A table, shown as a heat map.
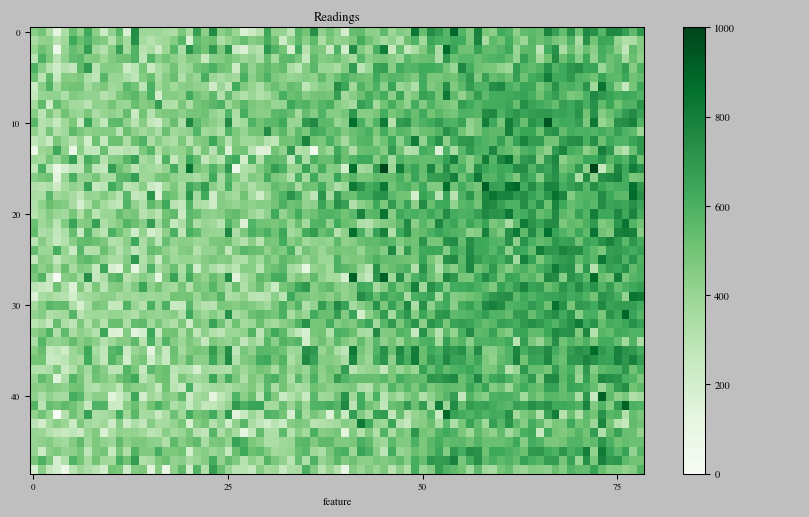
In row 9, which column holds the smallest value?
13
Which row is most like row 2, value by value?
42
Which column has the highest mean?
67
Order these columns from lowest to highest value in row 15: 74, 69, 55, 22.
22, 74, 69, 55
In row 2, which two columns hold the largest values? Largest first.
53, 45
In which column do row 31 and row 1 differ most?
76
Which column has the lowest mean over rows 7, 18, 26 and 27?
16
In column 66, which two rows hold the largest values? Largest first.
10, 22
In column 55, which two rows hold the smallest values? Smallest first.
40, 7
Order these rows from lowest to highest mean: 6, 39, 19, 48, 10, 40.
48, 40, 39, 6, 19, 10
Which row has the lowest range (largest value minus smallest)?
45
